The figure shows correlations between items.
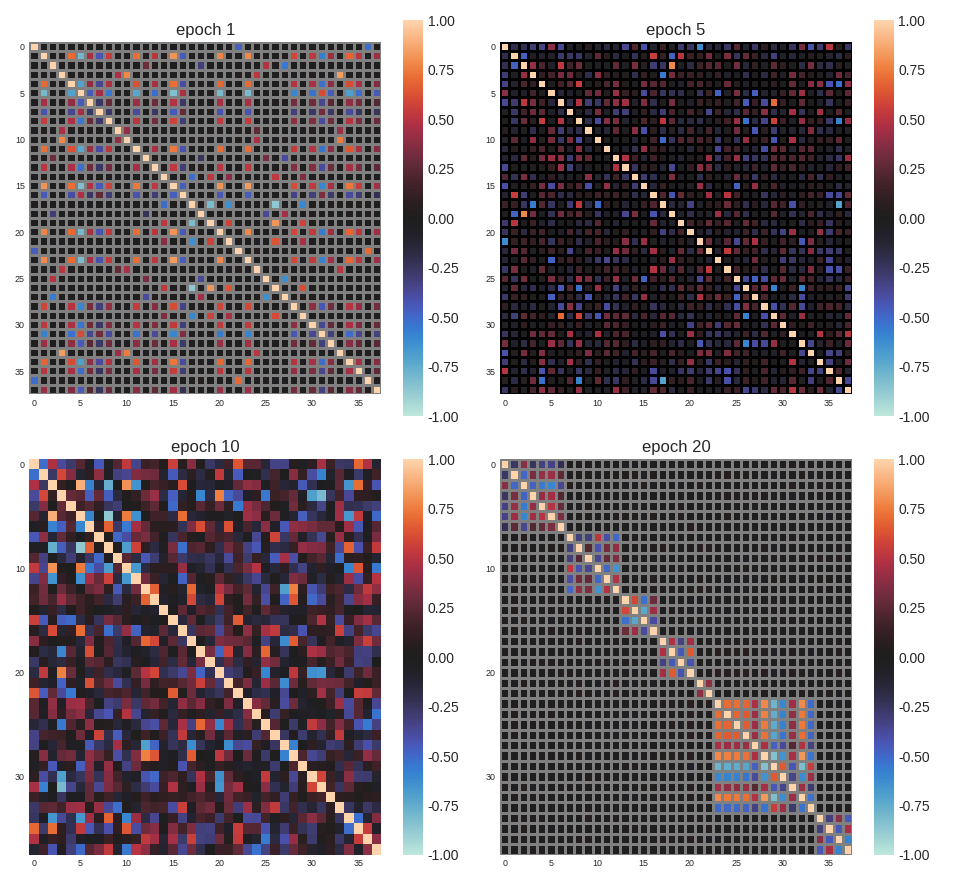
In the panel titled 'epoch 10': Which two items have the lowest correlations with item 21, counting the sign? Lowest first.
27, 3
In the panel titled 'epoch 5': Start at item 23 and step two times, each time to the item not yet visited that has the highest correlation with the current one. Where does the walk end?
2
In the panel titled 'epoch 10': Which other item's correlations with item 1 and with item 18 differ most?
3
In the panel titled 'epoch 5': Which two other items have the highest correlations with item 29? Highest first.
6, 8
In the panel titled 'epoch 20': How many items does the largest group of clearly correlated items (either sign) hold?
11
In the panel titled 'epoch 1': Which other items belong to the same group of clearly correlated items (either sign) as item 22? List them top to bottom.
0, 36
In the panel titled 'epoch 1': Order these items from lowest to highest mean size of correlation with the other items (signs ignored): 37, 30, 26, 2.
2, 26, 37, 30
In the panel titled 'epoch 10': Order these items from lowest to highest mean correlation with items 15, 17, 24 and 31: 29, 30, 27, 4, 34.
27, 4, 34, 29, 30
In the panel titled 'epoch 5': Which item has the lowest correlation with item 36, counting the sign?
17
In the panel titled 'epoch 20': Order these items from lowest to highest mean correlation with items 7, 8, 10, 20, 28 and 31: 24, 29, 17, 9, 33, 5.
29, 33, 9, 5, 17, 24
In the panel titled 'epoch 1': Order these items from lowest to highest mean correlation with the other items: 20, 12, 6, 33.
12, 33, 6, 20
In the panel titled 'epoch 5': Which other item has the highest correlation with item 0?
35
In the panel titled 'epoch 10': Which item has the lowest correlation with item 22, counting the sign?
4
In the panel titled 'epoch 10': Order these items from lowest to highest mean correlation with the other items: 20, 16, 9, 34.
9, 34, 20, 16
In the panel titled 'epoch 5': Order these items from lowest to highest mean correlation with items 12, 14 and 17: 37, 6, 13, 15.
15, 13, 6, 37
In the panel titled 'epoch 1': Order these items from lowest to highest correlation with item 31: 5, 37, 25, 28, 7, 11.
11, 28, 37, 25, 7, 5
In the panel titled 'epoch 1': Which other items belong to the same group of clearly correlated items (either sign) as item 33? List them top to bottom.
3, 9, 10, 24
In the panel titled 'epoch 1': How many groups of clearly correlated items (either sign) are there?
5
